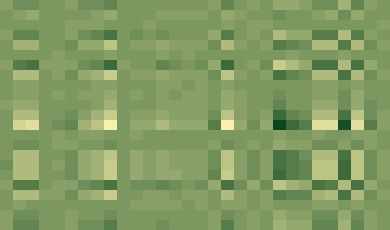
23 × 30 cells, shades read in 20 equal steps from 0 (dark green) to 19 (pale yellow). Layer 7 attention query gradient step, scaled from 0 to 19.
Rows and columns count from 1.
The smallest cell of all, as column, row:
22, 13
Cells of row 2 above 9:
13
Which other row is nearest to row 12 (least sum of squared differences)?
8
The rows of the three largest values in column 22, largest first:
7, 19, 4
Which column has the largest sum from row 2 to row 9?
9
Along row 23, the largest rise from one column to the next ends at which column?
27
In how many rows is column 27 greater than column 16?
8
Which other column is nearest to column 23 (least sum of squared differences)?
24
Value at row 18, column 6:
8
